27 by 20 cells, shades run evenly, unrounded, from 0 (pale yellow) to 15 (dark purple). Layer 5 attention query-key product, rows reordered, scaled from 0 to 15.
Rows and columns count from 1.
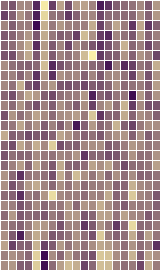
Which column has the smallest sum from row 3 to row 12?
6
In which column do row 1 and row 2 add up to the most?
5
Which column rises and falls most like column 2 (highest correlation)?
9
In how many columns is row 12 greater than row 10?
8
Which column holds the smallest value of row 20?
7
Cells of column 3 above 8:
14
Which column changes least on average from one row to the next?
18
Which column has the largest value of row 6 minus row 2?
20
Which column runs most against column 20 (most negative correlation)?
16
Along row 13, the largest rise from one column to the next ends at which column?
10
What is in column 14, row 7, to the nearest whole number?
14
